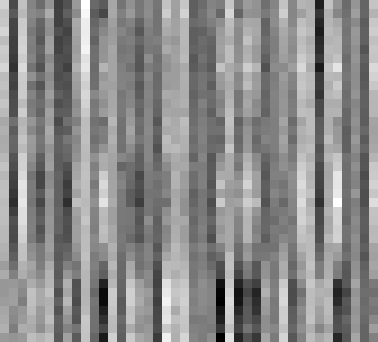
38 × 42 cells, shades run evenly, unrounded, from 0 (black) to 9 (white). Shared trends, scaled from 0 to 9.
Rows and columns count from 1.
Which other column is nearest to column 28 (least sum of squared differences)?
9
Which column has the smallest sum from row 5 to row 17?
36
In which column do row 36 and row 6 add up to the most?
10
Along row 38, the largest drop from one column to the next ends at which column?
27
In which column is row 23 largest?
38
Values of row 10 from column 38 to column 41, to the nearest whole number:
7 4 5 3
